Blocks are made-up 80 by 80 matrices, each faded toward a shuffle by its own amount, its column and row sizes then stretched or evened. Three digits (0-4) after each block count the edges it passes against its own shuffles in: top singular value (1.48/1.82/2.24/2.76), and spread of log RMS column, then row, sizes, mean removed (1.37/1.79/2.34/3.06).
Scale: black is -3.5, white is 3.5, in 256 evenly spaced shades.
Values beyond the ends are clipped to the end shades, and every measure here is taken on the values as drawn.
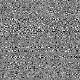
1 1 4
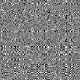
3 3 4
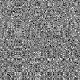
3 1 1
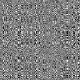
4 4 3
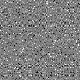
3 0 1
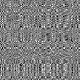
4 3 3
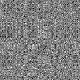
3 1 0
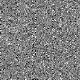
1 3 0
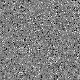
1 1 0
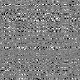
3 2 4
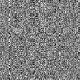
3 3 0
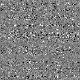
0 2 3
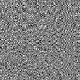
3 0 2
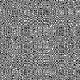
4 1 1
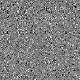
2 2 1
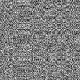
3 0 1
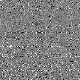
2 2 3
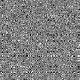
3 2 2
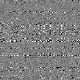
2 2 4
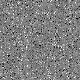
1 0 0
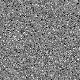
0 0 0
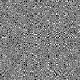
3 2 2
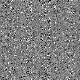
0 3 1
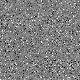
1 0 1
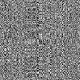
3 3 0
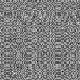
4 0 1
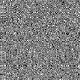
3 0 2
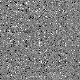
1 2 2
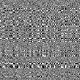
4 2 4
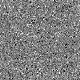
1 0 1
